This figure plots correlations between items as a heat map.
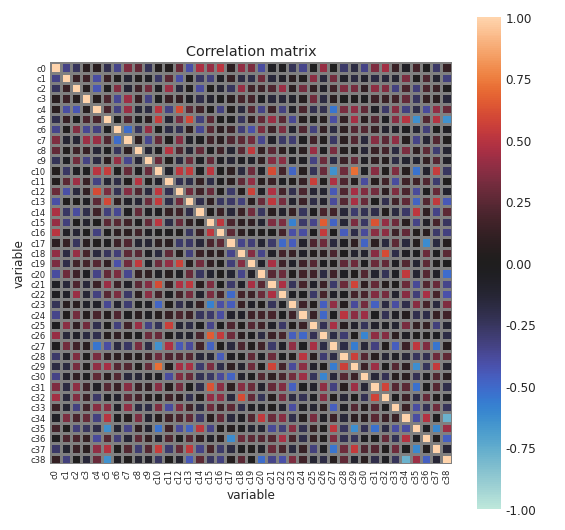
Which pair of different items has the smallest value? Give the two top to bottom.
c34, c38
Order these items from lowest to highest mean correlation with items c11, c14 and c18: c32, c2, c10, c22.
c10, c22, c2, c32
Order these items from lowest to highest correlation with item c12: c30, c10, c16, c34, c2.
c2, c16, c34, c30, c10
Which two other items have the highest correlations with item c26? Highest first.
c15, c16
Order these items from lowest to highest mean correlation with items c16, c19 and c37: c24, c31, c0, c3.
c24, c3, c0, c31
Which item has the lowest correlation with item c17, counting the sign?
c36
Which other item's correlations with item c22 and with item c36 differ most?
c6
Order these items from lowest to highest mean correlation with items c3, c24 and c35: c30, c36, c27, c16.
c16, c36, c30, c27
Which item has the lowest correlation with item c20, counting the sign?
c38
